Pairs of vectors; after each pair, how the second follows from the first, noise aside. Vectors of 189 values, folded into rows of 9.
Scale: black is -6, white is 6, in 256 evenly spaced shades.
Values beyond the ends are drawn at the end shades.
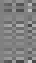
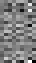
scaled up.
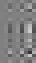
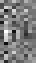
reversed, scaled up.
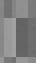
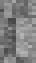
negated.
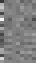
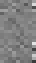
reversed, partly zeroed.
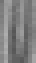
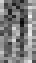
reversed, scaled up.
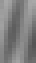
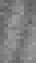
negated, shrunk.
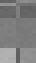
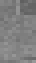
reversed, negated, shrunk.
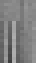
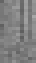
reversed, negated, shrunk.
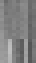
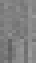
negated, shrunk.
